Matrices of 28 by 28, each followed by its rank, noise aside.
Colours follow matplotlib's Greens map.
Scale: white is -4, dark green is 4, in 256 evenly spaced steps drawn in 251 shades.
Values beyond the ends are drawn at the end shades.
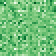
six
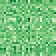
five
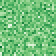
eight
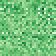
five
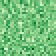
six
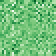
five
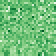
six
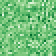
six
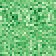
six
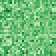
seven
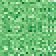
five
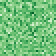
eight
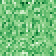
five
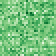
five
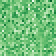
seven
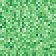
seven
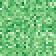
seven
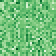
six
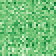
eight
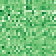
five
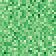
eight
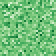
six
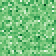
six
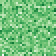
eight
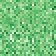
six
